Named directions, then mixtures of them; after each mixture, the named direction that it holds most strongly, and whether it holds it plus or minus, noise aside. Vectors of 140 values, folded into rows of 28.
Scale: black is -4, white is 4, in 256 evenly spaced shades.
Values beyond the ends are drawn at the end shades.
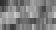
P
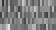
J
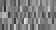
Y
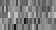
Y, minus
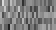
J, minus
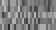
Y, minus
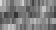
P, minus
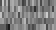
J, minus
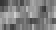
P, plus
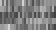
J, plus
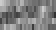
P, minus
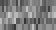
P, plus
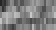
P, plus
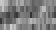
P, minus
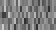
Y, minus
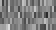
J, plus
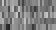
J, minus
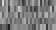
J, minus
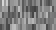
J, minus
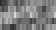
P, plus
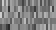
J, minus
